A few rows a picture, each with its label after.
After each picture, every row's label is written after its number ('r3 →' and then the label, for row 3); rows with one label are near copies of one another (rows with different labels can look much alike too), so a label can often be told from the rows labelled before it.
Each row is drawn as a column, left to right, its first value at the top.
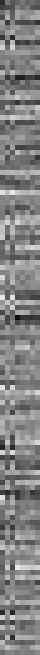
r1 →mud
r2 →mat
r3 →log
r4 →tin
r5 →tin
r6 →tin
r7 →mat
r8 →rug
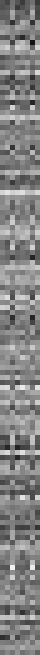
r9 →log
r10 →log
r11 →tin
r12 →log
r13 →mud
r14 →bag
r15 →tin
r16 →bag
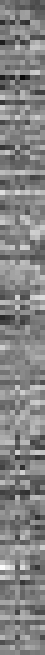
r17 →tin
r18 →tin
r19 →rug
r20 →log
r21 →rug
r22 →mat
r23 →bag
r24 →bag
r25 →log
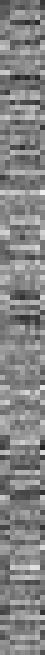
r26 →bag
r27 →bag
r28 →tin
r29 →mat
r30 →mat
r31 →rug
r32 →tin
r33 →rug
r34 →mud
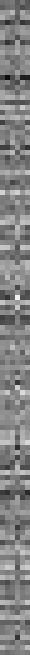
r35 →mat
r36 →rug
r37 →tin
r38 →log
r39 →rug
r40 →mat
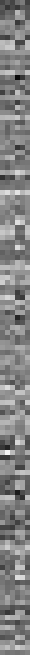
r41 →bag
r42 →mud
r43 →bag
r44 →mat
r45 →mat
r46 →bag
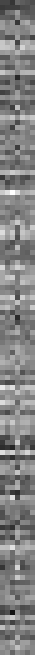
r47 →bag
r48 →log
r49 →mud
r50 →mat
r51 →bag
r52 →bag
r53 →log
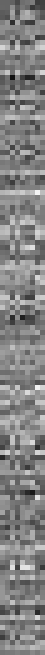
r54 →log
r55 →bag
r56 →tin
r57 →bag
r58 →tin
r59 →rug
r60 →mat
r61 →mud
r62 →bag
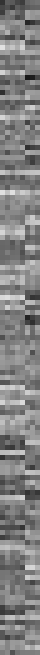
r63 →bag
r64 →log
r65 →mud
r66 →bag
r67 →bag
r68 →mat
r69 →rug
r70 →mat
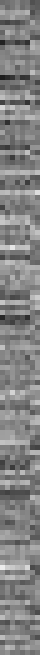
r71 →tin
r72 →mat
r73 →rug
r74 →tin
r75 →rug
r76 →tin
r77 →bag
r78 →log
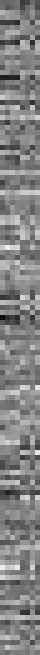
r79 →tin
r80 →mat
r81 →rug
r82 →rug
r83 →mud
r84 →mud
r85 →tin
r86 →mud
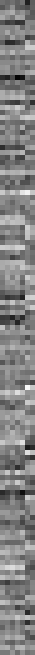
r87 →mat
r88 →rug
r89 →tin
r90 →rug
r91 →mat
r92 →mud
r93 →log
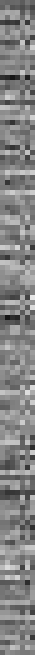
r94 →rug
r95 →tin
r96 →mat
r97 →mat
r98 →bag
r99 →rug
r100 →log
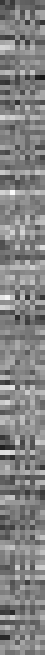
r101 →log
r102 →log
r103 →mud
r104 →tin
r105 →bag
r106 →rug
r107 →bag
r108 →mat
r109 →rug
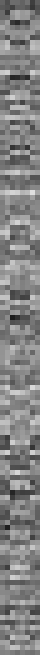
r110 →bag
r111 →bag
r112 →mat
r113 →mat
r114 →rug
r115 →mat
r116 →mud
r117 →bag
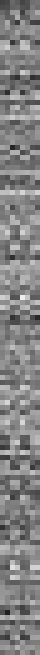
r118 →log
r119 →bag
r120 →tin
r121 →mat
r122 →bag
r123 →log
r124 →rug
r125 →tin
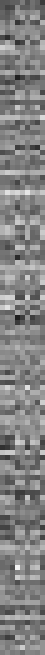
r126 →log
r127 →log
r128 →log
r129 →tin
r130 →mat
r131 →mud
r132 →mat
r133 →mat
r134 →bag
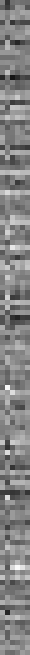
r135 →mat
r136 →mud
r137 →rug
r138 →tin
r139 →tin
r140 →mat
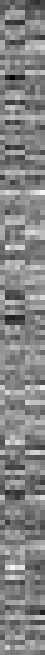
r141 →bag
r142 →mat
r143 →tin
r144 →mat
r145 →rug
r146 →bag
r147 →bag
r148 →mud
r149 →mud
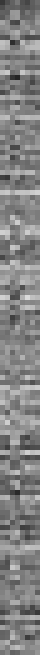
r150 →bag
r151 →bag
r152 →rug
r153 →mat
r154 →bag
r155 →log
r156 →log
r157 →mud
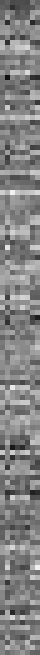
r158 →log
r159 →rug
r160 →mud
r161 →bag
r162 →log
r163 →bag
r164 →mat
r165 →tin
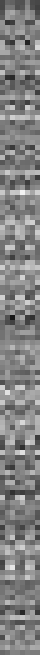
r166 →bag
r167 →rug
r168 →tin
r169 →mud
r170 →mud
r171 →tin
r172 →mat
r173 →bag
